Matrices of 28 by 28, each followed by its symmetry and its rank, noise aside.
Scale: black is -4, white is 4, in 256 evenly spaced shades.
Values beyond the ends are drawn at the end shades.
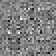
no symmetry, rank four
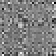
antisymmetric, rank four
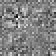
symmetric, rank six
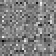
antisymmetric, rank six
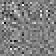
antisymmetric, rank four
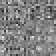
no symmetry, rank six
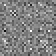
symmetric, rank five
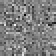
antisymmetric, rank six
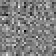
no symmetry, rank five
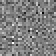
antisymmetric, rank six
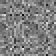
no symmetry, rank four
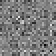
symmetric, rank four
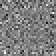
no symmetry, rank six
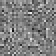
antisymmetric, rank six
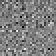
no symmetry, rank six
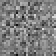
no symmetry, rank four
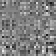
antisymmetric, rank four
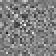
symmetric, rank five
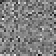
no symmetry, rank six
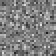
no symmetry, rank five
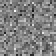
no symmetry, rank six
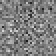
antisymmetric, rank six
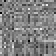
no symmetry, rank four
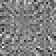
antisymmetric, rank six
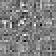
symmetric, rank four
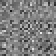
symmetric, rank four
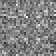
no symmetry, rank five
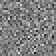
no symmetry, rank six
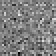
antisymmetric, rank six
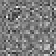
symmetric, rank five
